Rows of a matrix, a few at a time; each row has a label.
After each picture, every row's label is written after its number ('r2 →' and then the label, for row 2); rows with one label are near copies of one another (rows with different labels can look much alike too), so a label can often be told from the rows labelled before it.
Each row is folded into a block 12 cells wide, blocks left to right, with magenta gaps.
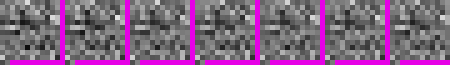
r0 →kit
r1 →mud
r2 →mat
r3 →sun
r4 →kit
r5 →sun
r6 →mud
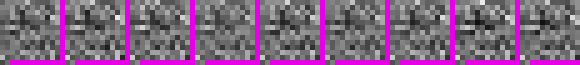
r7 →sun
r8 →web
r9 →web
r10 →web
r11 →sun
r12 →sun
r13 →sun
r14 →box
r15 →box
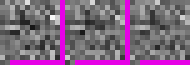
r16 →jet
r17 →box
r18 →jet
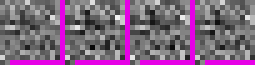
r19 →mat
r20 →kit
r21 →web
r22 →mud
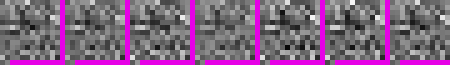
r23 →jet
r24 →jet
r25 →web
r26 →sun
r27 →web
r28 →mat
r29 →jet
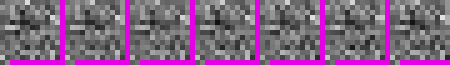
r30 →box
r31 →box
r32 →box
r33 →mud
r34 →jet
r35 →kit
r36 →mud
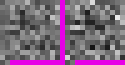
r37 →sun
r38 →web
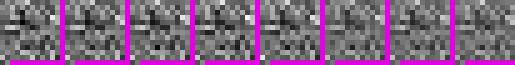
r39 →mud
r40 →box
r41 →kit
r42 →jet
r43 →mat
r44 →jet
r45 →kit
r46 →jet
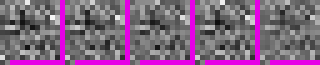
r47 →kit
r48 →kit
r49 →jet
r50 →jet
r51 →sun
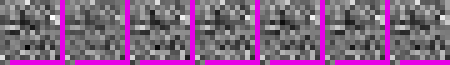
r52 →jet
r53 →web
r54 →kit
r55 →sun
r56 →mud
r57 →jet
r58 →mat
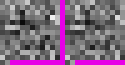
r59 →mud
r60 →mud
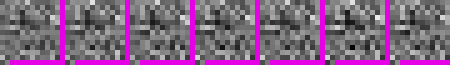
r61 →kit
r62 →sun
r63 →jet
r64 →mud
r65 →mat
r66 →kit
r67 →mud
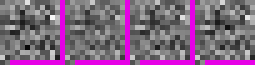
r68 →sun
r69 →sun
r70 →sun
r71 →sun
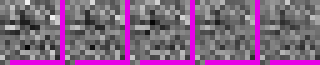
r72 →mat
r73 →kit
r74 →box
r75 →mud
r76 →jet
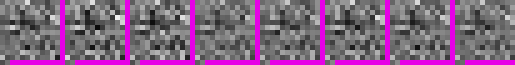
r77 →kit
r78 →jet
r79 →sun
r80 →sun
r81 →box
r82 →jet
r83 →jet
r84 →jet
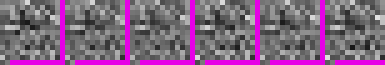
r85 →box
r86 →box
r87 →mat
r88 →web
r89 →kit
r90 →web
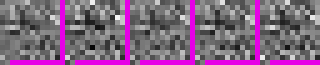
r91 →jet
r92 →mat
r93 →box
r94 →box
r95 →web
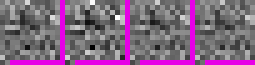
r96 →mat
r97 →kit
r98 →kit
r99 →kit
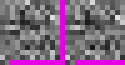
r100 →sun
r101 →kit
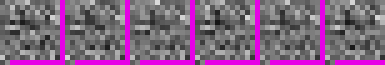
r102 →mud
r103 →web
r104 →box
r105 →mud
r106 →box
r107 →kit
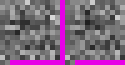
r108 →box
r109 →sun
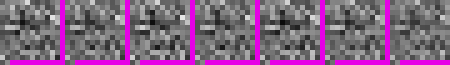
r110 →box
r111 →mat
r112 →mud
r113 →mud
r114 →box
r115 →box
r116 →sun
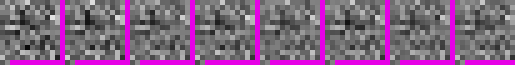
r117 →mud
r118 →kit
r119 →mud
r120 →kit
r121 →box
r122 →box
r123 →sun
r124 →sun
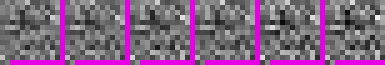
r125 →sun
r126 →mud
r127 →web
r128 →box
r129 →mud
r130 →sun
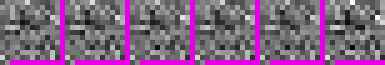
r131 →box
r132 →mud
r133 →kit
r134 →web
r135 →web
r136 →mat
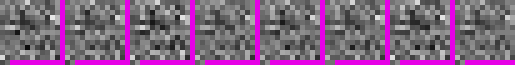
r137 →kit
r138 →sun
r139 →sun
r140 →web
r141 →mud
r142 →jet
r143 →web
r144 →mud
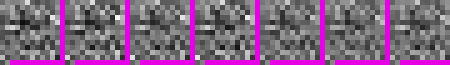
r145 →box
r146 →sun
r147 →web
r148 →web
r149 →sun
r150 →mud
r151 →box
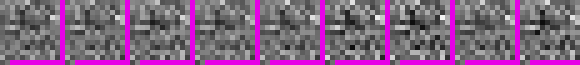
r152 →sun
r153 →jet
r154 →box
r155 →box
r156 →kit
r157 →kit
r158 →mud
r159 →mat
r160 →box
